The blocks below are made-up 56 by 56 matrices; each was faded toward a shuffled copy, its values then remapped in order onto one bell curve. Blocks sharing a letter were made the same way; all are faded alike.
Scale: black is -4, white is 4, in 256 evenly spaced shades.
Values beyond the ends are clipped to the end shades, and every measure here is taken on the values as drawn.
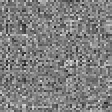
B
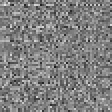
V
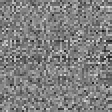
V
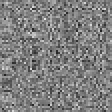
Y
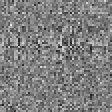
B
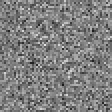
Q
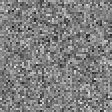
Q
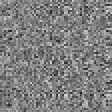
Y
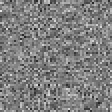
Y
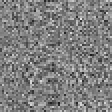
Y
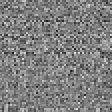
V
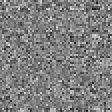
B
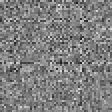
B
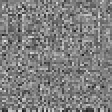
B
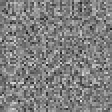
Y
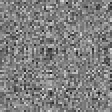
Y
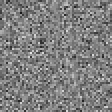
Q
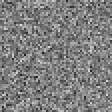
Q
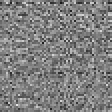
B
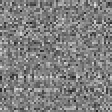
V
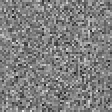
Q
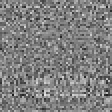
V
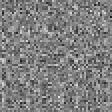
B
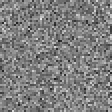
Q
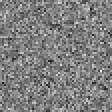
Q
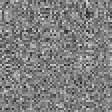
B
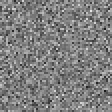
Q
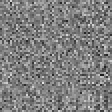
Y
